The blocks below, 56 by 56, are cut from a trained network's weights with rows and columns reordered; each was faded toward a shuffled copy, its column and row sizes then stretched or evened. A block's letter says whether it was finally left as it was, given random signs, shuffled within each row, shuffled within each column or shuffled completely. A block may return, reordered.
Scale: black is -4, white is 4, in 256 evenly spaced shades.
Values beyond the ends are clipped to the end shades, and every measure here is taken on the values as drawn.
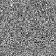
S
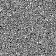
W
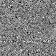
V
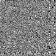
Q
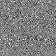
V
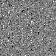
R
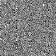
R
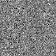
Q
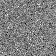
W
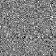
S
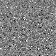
V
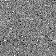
V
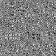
S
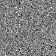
R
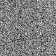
R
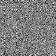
Q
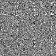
Q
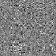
S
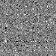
Q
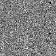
Q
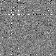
Q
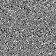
V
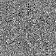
Q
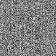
S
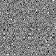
S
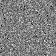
W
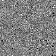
Q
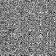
S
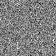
R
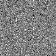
R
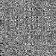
S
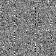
R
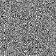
Q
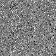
R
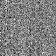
R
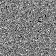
W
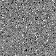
R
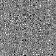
S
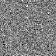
S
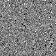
R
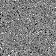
W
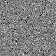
W
